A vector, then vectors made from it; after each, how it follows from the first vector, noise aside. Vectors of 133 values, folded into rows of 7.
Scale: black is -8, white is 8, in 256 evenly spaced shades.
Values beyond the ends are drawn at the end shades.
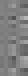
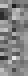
reversed, negated, scaled up.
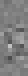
wrapped around, negated, partly zeroed.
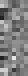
reversed, negated, scaled up.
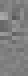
reversed, partly zeroed.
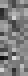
reversed, negated, scaled up.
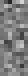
wrapped around, scaled up.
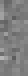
reversed, partly zeroed.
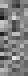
reversed, negated, scaled up.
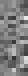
scaled up.
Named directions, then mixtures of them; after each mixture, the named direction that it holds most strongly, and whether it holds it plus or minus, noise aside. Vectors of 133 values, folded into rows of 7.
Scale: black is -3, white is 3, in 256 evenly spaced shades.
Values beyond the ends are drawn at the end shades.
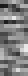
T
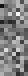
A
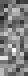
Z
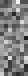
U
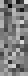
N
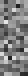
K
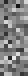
K, plus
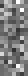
N, minus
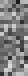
U, minus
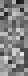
Z, plus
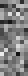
A, plus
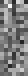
N, minus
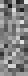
N, plus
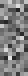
K, minus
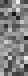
U, plus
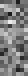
A, minus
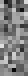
N, plus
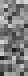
Z, minus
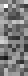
Z, minus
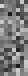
A, minus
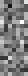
N, plus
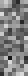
U, minus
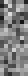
N, minus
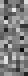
K, plus
